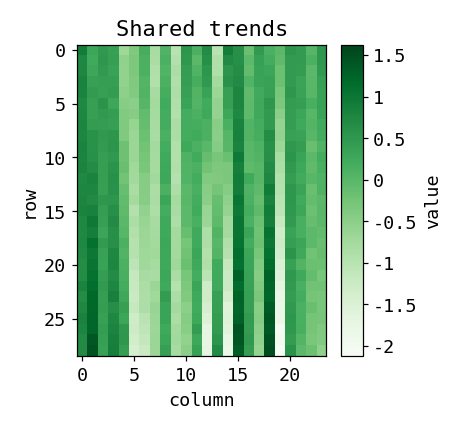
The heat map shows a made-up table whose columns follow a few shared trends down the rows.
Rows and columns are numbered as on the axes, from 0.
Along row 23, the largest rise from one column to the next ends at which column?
15
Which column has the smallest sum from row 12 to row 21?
19
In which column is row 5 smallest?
9
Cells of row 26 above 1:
3
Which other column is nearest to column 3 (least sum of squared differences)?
20
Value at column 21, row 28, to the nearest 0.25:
0
